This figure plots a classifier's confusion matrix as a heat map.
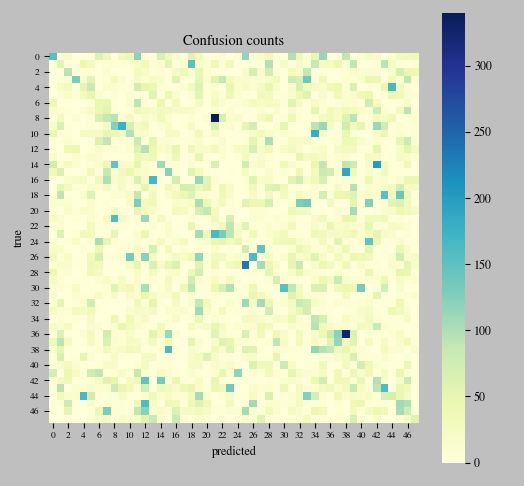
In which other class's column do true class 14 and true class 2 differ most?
42
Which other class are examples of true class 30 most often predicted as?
40
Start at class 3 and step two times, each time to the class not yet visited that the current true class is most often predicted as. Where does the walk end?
19
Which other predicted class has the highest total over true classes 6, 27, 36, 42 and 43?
38
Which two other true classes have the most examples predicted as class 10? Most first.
26, 9
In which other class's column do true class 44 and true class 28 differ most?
4
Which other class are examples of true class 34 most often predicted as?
35
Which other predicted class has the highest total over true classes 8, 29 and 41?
21
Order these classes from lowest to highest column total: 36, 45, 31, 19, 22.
36, 22, 31, 45, 19
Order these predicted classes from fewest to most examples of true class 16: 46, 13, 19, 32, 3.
3, 46, 32, 19, 13
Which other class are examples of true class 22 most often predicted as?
23
